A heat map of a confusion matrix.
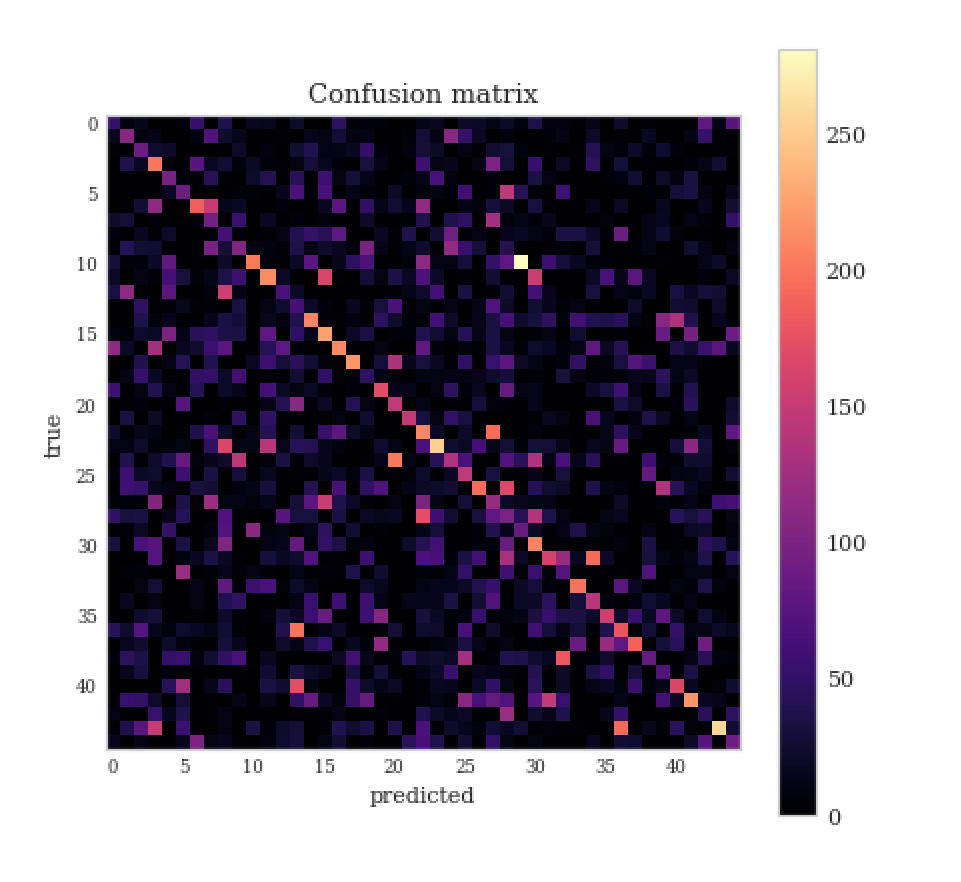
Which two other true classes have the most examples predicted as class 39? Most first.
26, 14
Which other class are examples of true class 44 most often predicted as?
6
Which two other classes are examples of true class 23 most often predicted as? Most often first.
8, 11
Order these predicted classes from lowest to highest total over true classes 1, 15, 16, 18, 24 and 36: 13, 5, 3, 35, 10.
10, 35, 5, 3, 13
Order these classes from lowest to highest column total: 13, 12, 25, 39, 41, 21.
21, 12, 39, 41, 25, 13
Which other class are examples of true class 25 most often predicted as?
38
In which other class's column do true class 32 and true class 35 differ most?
5
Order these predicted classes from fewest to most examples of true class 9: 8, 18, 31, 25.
31, 8, 25, 18
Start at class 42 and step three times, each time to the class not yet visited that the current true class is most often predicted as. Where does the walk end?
27
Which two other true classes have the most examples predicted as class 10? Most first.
29, 33
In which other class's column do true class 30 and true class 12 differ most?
1
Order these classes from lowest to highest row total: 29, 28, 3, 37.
29, 3, 37, 28
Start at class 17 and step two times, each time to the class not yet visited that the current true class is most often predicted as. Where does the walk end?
13
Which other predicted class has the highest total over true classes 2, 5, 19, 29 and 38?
28
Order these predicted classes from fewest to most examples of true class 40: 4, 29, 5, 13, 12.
29, 12, 4, 5, 13
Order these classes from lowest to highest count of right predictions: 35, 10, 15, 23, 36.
35, 36, 10, 15, 23
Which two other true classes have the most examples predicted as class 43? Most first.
16, 27
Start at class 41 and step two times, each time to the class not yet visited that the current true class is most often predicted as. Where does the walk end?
34
